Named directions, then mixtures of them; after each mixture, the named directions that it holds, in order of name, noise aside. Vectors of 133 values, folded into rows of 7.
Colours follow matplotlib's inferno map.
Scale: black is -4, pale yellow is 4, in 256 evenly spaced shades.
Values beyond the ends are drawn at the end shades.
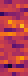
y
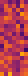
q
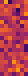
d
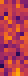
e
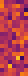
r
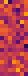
d.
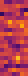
r, y.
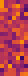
r.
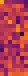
e, q, r.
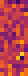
q, r.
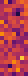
d, r, y.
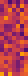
q.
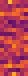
d, y.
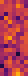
e.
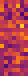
q, r, y.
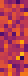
q, r.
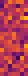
d, r.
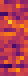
e, y.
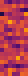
q, r, y.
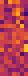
d, q.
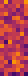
d, e, q.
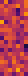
d.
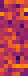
r, y.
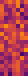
q.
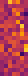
d, q.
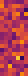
r.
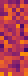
q.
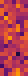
e.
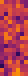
e.
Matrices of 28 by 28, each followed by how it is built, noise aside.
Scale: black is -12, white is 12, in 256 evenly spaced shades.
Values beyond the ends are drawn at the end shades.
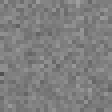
noise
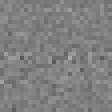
uneven rows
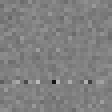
uneven rows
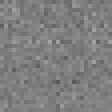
uneven rows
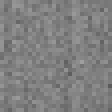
blocks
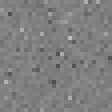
sparse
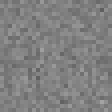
blocks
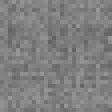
blocks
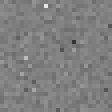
sparse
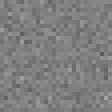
noise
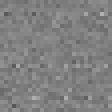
uneven rows
